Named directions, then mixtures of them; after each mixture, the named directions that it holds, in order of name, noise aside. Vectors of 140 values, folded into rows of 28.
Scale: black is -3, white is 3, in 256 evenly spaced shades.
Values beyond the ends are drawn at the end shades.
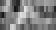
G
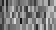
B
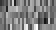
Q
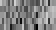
B, G, Q.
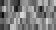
B, G.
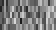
B.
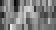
G, Q.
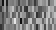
B.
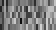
B.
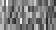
B.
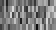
B.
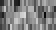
B, G, Q.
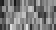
B, G, Q.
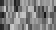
B, G, Q.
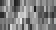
G, Q.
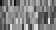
G, Q.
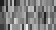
B, G, Q.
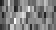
B, G, Q.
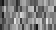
B, G.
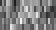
B, G, Q.
